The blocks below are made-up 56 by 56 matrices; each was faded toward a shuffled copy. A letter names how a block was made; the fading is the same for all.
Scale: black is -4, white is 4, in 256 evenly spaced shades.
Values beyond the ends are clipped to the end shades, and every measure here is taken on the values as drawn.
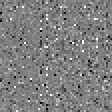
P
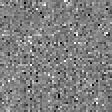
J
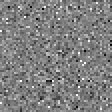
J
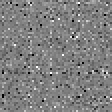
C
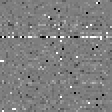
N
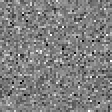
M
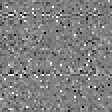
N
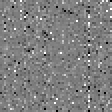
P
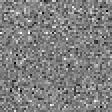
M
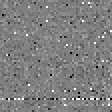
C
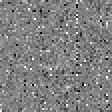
P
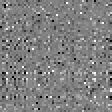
N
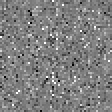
P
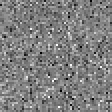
J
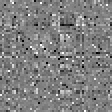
N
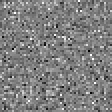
J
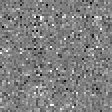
C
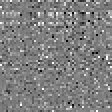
N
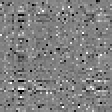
N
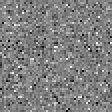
J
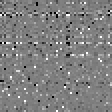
N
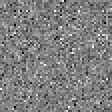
J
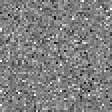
J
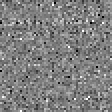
M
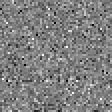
M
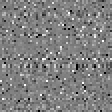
N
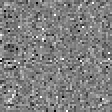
J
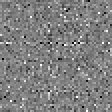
C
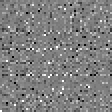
N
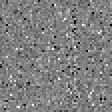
P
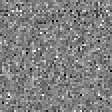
M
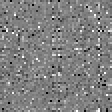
C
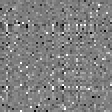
N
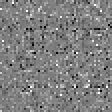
C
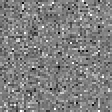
J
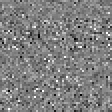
M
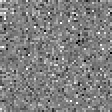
J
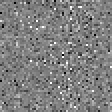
P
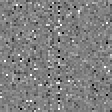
P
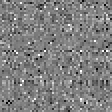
N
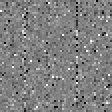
P
